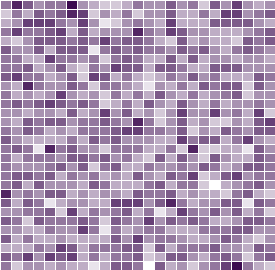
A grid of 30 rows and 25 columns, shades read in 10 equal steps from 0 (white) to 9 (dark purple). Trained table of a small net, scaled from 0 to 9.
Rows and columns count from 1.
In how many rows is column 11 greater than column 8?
14
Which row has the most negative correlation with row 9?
26
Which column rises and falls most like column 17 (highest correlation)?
10
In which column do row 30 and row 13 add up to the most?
22
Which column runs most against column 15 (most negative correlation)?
5
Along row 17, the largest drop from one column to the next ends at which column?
19
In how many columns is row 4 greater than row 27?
15
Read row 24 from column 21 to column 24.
4 6 3 5
